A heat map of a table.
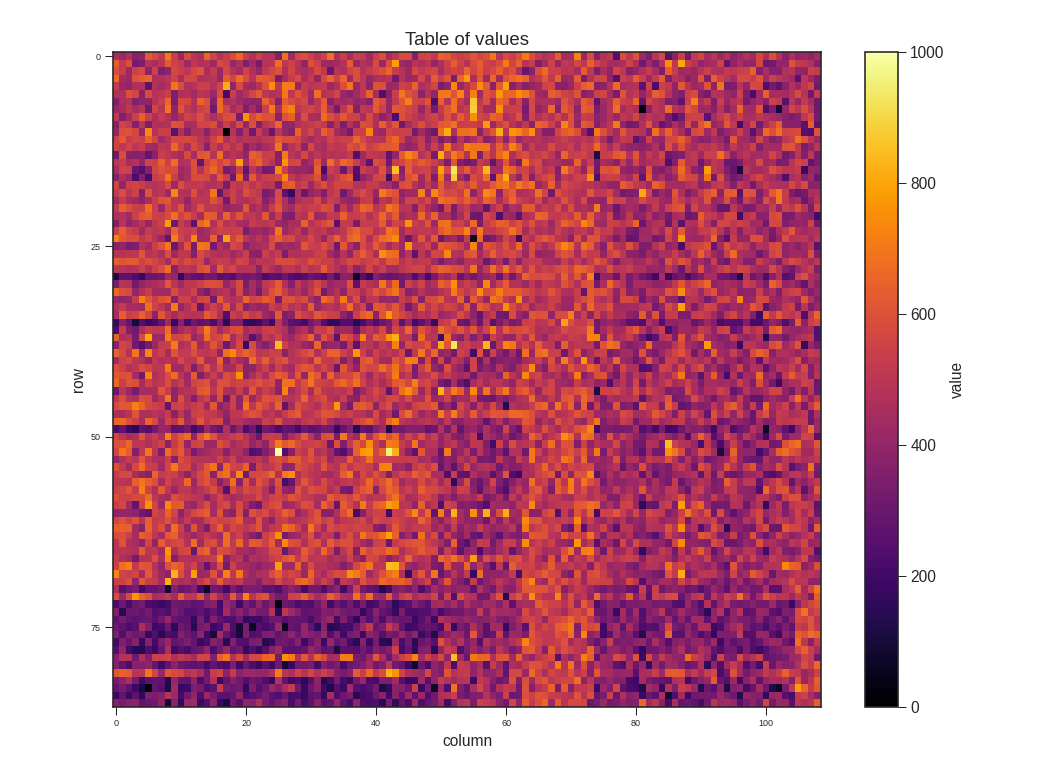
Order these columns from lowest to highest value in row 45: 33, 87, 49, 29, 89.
87, 49, 33, 89, 29
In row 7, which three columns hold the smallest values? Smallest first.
81, 102, 100
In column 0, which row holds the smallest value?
29
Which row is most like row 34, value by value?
57
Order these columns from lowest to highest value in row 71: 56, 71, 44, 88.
56, 88, 71, 44
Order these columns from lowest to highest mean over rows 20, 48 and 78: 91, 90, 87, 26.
26, 91, 90, 87
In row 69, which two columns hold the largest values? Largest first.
8, 64
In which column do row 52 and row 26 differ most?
25
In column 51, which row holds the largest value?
10
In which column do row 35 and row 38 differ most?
9
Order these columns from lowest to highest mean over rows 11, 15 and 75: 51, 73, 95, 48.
48, 95, 51, 73
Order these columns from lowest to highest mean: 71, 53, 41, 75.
75, 53, 41, 71
